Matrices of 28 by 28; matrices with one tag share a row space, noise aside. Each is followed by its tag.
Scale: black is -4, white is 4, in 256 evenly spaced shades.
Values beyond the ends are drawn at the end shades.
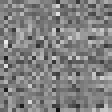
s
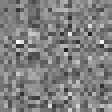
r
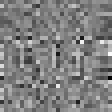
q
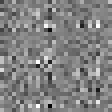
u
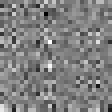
u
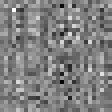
r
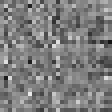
s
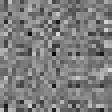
s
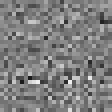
r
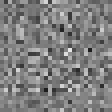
r
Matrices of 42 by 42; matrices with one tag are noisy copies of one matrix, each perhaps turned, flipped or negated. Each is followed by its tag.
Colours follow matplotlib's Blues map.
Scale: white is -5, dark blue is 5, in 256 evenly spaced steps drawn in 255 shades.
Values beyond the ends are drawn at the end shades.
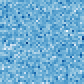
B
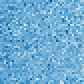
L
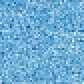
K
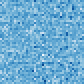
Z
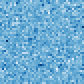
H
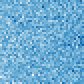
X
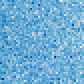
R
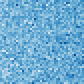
L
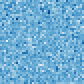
H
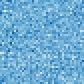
K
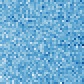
X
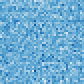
Z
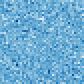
H
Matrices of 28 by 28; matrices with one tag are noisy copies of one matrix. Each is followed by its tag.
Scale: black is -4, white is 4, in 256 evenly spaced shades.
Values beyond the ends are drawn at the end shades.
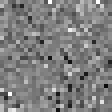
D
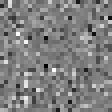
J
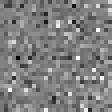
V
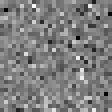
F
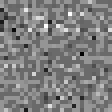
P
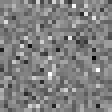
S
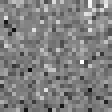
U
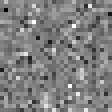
F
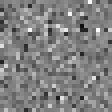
P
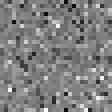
V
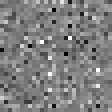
S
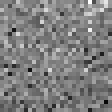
U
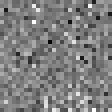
F
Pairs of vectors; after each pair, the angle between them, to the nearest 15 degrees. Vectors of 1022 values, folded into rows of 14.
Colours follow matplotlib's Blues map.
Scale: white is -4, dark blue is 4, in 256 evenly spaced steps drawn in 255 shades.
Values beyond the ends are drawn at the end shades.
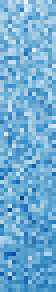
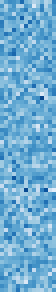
105 degrees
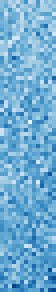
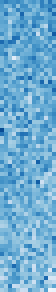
150 degrees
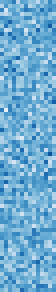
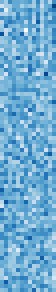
45 degrees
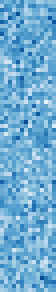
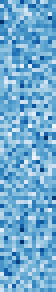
60 degrees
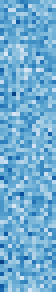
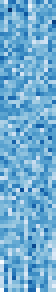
105 degrees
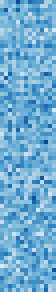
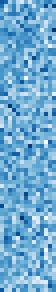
120 degrees
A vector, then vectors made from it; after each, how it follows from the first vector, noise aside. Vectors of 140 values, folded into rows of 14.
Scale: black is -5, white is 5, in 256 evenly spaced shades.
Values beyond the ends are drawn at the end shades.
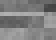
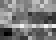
reversed, scaled up.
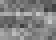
copied.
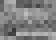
wrapped around.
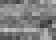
wrapped around.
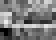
reversed, scaled up.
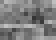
wrapped around.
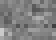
reversed, negated, partly zeroed.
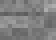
negated, shrunk.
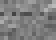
negated, partly zeroed.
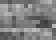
wrapped around.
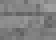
negated, shrunk.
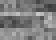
copied.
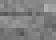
negated, shrunk.
